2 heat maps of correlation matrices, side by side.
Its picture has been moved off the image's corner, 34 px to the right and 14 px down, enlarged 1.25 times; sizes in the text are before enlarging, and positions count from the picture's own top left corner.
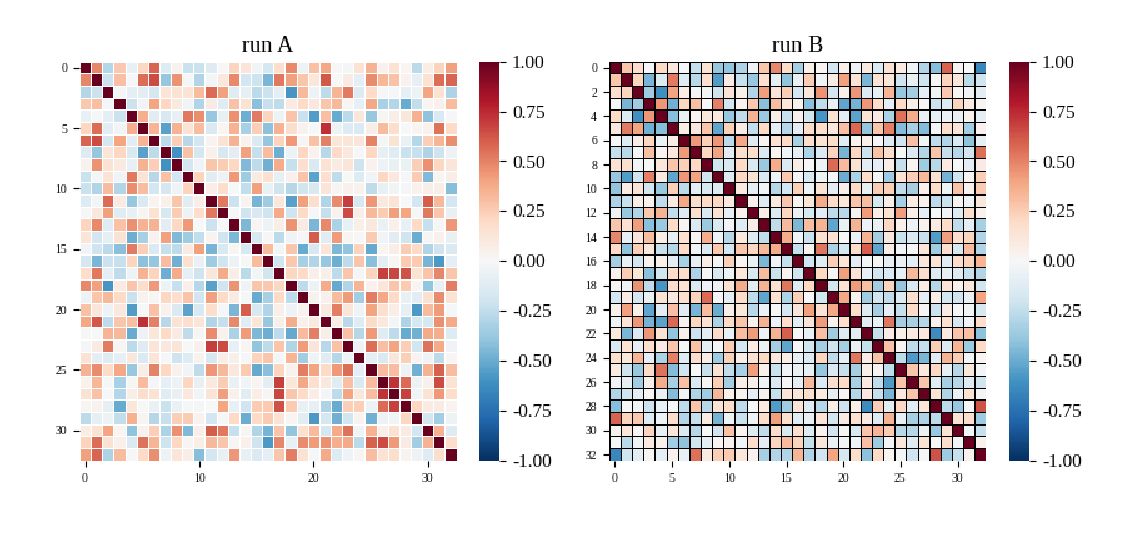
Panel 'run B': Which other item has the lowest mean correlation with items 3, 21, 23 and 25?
20
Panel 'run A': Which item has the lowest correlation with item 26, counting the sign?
3
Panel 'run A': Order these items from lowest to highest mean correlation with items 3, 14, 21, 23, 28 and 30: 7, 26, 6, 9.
9, 7, 26, 6
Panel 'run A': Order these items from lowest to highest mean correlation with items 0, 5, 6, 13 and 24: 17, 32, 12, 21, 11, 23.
11, 23, 12, 17, 32, 21
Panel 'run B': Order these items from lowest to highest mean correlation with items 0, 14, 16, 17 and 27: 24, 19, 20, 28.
28, 24, 19, 20
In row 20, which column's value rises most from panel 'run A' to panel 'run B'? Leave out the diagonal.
29
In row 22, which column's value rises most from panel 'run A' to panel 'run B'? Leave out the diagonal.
15
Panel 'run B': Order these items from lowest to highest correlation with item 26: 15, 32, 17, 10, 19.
10, 32, 15, 19, 17
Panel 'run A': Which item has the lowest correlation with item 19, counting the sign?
15
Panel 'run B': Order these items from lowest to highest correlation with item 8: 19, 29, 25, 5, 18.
25, 18, 29, 5, 19
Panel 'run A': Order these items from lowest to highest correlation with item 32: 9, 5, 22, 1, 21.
22, 9, 5, 21, 1
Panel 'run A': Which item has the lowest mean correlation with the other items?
16
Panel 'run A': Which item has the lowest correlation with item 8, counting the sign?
7
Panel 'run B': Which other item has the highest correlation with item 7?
32
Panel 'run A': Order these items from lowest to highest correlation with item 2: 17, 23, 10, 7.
17, 7, 10, 23
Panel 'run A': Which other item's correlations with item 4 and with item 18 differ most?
10
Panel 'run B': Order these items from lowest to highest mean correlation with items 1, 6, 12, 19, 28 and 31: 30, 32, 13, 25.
30, 13, 25, 32
